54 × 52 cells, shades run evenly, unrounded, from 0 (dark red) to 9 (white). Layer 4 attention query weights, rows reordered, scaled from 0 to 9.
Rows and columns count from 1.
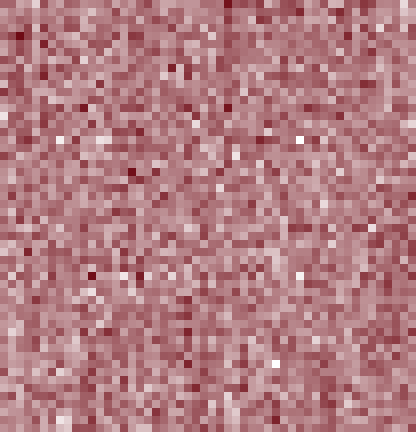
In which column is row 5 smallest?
3
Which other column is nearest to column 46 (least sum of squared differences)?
37
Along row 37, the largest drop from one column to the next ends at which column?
13
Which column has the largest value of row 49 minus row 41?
19
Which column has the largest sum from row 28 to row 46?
2
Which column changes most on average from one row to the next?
12
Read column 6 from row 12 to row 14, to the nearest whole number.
6 3 3
